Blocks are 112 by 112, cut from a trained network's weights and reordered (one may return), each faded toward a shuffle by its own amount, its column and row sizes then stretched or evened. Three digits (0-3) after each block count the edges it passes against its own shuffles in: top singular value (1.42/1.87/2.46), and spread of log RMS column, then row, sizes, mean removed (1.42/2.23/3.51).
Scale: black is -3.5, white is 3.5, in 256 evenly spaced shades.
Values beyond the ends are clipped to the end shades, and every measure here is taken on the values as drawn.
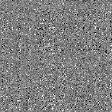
0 2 2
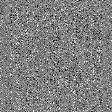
0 2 0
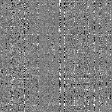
1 3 1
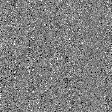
0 2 0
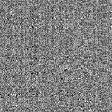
2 1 1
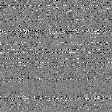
1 1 3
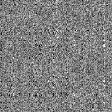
2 2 1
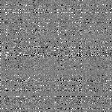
0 2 3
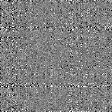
1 2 2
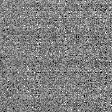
1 2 0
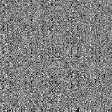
2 2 1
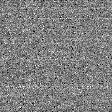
0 1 1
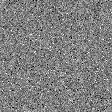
0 0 0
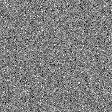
0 1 0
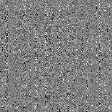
0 3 1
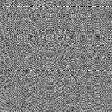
3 0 2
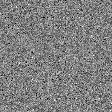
0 0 1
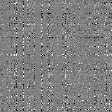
1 3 2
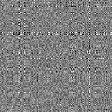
3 2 2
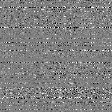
0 1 3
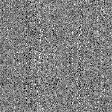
1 2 0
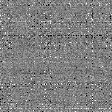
1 2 2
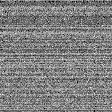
3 0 1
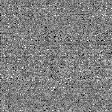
0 1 2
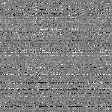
2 1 3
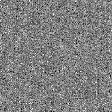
1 1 0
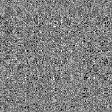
2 1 2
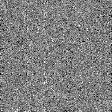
1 1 1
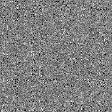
0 2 2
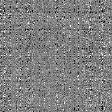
1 3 0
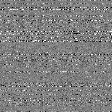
1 0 3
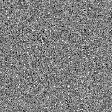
1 1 0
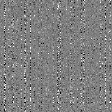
1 3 1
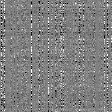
2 3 0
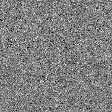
0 0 1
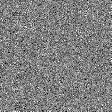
1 1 0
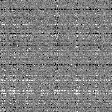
3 2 2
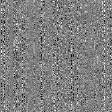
1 3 0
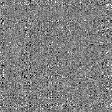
1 2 2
